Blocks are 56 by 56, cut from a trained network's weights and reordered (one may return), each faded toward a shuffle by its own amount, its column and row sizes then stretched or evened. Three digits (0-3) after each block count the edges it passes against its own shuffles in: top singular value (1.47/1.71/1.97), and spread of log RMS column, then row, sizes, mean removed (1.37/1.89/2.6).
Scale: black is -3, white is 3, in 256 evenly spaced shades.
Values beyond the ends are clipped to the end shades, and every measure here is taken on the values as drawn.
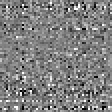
0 2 3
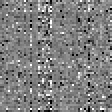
1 3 1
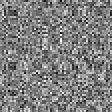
3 1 0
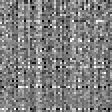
3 0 3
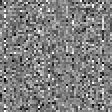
1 3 0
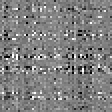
2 2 3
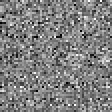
0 0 2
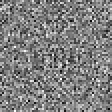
2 0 0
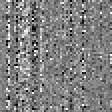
1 3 0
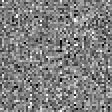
0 2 0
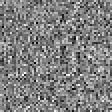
2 0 1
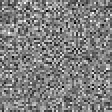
2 0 0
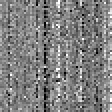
3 3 0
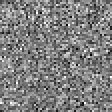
0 0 1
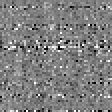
0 0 3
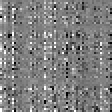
3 3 3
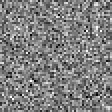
1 0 0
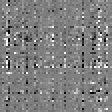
2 3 3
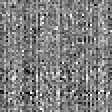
3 0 2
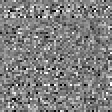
0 1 3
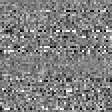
1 0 3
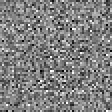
2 1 2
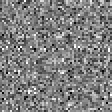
1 1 2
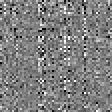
3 3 2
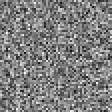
2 0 0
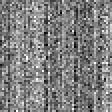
3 2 0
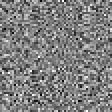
3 0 2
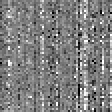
3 3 1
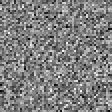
1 0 0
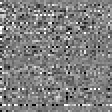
1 2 3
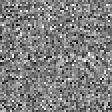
0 1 2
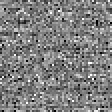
0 0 1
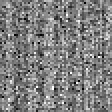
2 0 1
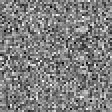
1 0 0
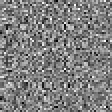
3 1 1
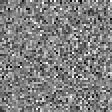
1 1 1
